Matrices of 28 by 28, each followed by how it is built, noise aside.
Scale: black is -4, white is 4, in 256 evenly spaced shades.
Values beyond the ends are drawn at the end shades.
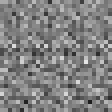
repeating columns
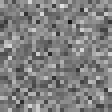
noise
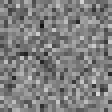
noise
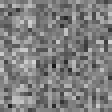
blocks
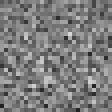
repeating columns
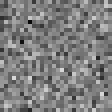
noise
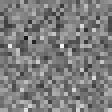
repeating columns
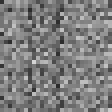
repeating rows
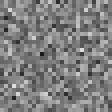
noise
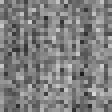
blocks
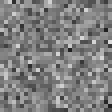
noise
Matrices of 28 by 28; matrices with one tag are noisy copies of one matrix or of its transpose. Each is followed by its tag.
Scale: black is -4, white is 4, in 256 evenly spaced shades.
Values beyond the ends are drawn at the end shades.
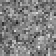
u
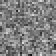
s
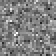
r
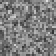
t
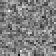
r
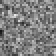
t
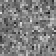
u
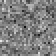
s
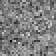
u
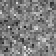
u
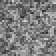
u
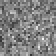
u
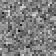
r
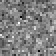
u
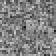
s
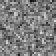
t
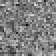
s
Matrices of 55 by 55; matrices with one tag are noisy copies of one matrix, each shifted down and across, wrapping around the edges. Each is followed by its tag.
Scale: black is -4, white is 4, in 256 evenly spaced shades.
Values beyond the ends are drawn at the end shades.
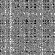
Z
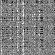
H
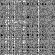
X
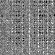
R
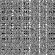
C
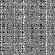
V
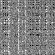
C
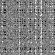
H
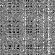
Z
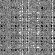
X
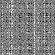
V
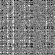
H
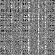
C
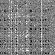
X
